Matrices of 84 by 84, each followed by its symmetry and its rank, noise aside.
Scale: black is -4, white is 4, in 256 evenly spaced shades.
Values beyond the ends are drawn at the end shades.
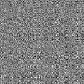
antisymmetric, rank eight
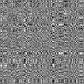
antisymmetric, rank four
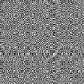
symmetric, rank four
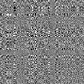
antisymmetric, rank six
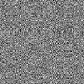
no symmetry, rank eight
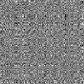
no symmetry, rank eight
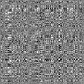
symmetric, rank four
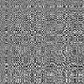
antisymmetric, rank four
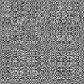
no symmetry, rank four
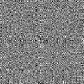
antisymmetric, rank eight
